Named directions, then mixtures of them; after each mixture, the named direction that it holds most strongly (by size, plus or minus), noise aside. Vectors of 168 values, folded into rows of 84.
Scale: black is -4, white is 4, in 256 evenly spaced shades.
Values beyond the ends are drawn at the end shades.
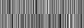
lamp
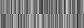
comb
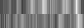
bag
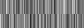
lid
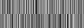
lamp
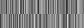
comb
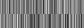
lamp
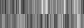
bag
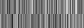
lamp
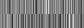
lamp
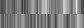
bag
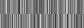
comb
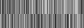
lamp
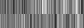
bag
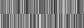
lid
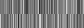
comb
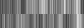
bag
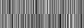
lamp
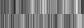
bag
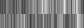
bag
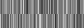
comb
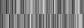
lid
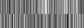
lamp
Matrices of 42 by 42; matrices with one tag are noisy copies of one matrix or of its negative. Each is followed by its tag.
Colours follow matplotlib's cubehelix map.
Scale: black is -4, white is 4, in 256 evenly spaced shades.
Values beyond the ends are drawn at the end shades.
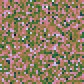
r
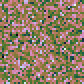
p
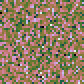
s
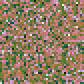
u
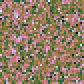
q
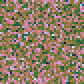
s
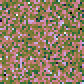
u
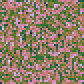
r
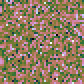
q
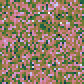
r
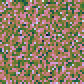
q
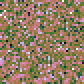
s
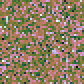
p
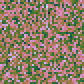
r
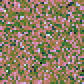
s
